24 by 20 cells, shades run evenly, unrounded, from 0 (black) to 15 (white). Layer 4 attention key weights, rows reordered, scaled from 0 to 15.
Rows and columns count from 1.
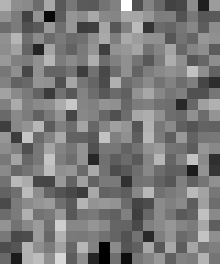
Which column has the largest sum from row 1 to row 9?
12
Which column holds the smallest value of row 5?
4
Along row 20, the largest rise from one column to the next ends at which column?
19
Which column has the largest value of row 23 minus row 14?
3
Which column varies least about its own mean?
15
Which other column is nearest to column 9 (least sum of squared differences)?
16
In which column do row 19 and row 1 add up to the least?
13
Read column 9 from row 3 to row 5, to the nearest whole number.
4 8 9
